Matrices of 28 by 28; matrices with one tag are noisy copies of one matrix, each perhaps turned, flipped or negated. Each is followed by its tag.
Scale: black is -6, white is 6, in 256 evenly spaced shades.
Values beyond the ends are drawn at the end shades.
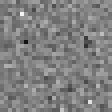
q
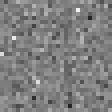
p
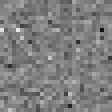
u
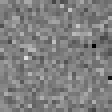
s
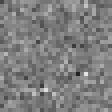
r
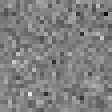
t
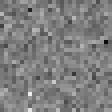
u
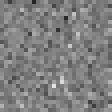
s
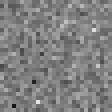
t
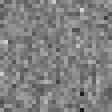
u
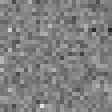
u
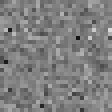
u
